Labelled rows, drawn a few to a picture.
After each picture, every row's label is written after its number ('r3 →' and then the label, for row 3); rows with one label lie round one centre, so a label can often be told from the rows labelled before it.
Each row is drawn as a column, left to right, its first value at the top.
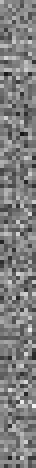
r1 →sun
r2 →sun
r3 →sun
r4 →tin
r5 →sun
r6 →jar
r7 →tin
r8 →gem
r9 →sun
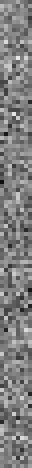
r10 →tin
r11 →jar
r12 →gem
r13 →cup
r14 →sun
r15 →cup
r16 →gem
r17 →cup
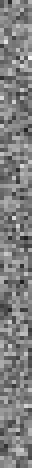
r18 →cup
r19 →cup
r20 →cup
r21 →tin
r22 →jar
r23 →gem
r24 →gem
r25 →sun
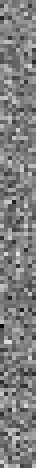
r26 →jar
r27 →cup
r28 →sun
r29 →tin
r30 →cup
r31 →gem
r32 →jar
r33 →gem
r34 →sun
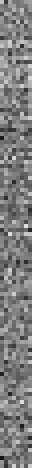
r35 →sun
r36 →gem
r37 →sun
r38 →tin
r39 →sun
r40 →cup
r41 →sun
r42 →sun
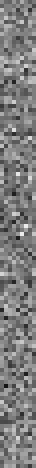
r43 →gem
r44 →tin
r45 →tin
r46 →tin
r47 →gem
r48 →sun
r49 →jar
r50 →gem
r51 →sun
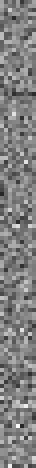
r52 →tin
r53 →gem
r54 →cup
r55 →jar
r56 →jar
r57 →gem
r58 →sun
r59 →jar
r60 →jar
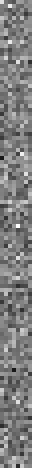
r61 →sun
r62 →gem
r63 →cup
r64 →cup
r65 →jar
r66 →cup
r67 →gem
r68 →sun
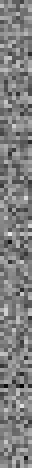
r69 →tin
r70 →tin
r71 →sun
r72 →cup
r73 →jar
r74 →tin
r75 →sun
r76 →tin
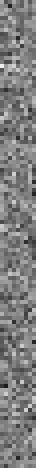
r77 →jar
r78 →jar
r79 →sun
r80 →gem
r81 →sun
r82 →cup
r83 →cup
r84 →gem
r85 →tin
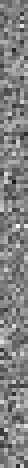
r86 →cup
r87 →gem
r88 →cup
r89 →tin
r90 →jar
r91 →tin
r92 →jar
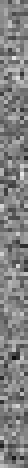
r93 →cup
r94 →tin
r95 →sun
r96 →sun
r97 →sun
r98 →gem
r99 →sun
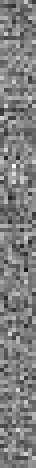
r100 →sun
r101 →sun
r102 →gem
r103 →gem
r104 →sun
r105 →gem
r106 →sun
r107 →tin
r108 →cup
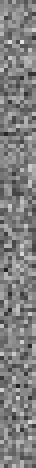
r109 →tin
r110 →jar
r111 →cup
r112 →tin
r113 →tin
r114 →cup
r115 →jar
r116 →gem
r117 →gem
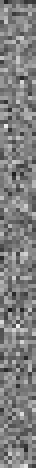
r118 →sun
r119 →cup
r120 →gem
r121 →cup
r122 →tin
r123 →cup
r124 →cup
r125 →jar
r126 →gem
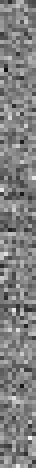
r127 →cup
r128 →cup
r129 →cup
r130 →tin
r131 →cup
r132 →tin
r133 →cup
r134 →gem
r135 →gem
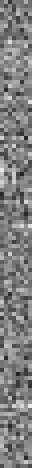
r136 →gem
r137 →sun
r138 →cup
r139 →gem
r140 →jar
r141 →jar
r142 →sun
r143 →jar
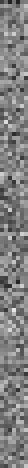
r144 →gem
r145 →gem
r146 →cup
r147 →tin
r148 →gem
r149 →sun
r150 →tin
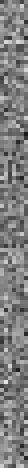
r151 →tin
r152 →gem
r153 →jar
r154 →gem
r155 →cup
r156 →cup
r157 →sun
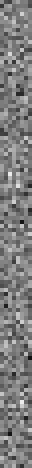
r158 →jar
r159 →cup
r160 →gem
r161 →sun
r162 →gem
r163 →jar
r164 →tin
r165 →sun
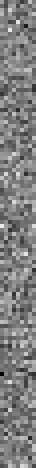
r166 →jar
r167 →gem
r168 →tin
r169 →cup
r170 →gem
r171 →cup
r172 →cup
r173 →sun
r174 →jar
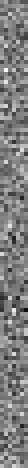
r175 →cup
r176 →sun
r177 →jar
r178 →tin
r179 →cup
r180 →gem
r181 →gem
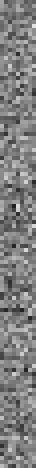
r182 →cup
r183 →gem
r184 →gem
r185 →gem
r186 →cup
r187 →gem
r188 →gem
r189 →tin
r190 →jar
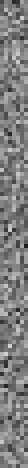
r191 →tin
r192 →tin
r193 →jar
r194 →cup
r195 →gem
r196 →sun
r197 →gem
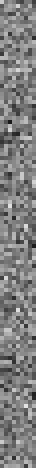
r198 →sun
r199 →cup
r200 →cup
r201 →sun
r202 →tin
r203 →gem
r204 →jar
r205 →tin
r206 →gem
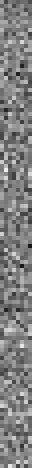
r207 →sun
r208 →gem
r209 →cup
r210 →cup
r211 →gem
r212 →cup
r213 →jar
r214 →gem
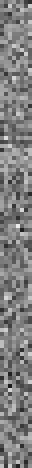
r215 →cup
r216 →gem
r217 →tin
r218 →sun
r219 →jar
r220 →cup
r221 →gem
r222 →tin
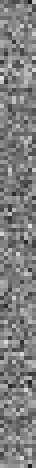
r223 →sun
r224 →cup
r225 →gem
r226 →tin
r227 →cup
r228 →tin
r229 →sun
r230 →jar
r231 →sun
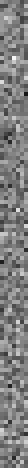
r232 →sun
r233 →sun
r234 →tin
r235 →sun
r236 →cup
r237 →gem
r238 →jar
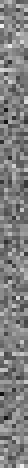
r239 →tin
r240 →sun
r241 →sun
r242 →gem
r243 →tin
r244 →cup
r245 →tin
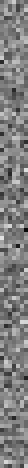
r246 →cup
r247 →jar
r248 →jar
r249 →gem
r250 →gem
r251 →jar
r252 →cup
